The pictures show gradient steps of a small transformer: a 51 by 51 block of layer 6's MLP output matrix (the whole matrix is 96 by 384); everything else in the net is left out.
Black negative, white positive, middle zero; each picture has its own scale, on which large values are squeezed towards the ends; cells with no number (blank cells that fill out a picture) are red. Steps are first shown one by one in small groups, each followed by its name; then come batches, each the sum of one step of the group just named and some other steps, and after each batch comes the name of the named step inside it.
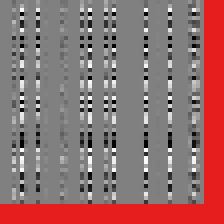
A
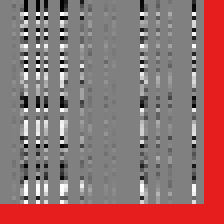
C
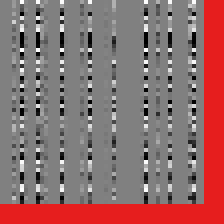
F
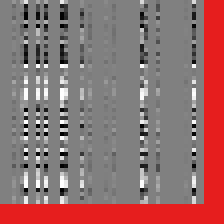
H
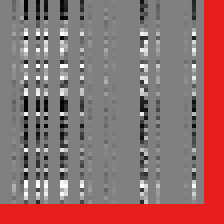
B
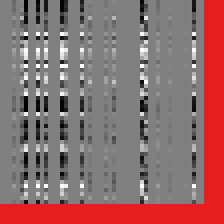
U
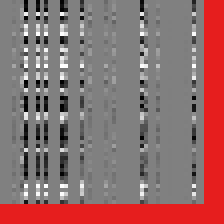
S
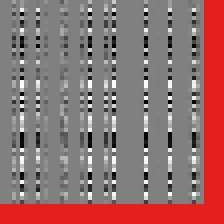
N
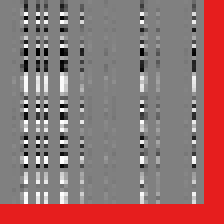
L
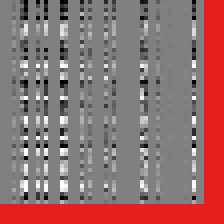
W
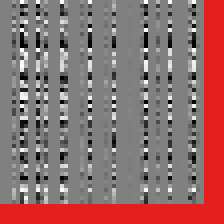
F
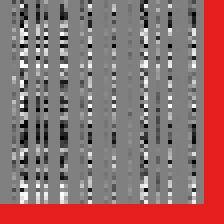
S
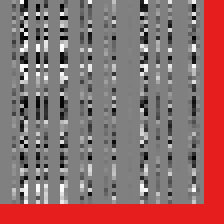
C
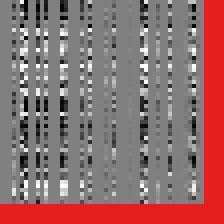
B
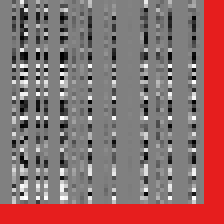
F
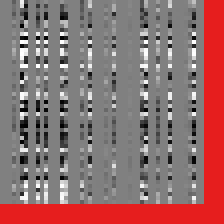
B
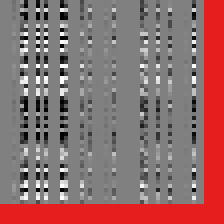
B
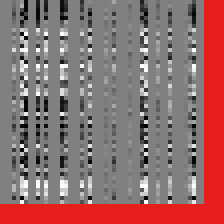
B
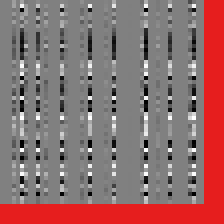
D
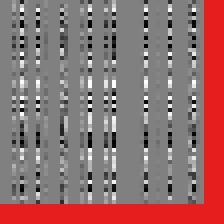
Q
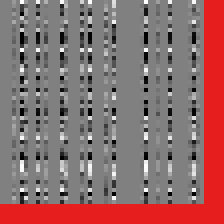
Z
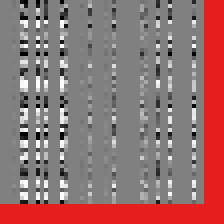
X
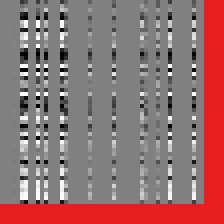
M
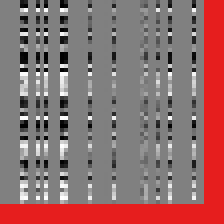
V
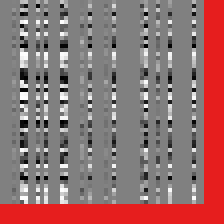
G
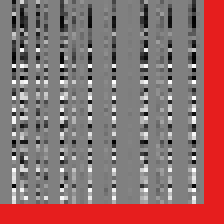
Z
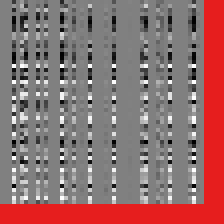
M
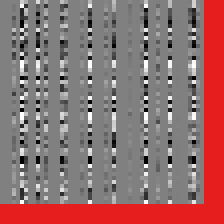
D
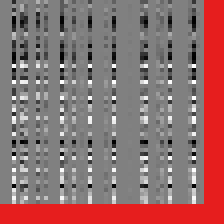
Q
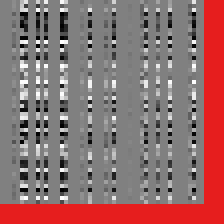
Q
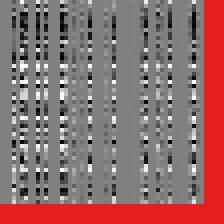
Z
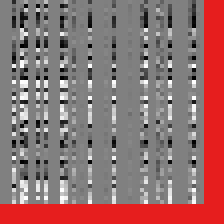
G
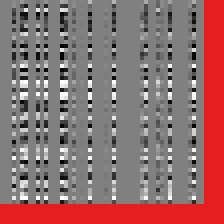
M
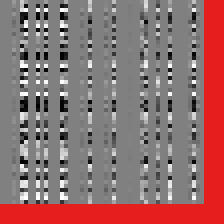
M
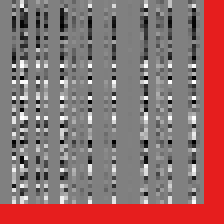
D
